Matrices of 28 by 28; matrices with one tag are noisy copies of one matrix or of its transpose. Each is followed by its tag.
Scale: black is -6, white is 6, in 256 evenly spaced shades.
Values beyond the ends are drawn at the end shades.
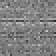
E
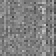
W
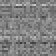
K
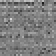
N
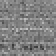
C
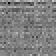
N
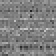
C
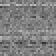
K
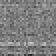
W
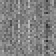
C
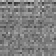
N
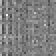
N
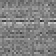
E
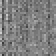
N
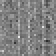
C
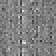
E
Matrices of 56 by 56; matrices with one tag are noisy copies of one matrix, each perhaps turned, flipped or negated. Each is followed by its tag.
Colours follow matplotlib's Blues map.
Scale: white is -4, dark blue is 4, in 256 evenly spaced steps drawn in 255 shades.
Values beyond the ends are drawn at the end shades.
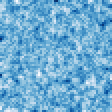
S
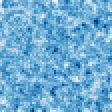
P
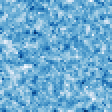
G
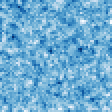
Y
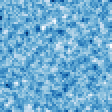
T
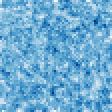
P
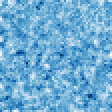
P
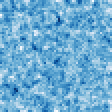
P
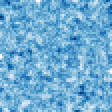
S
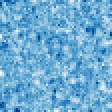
S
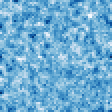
P
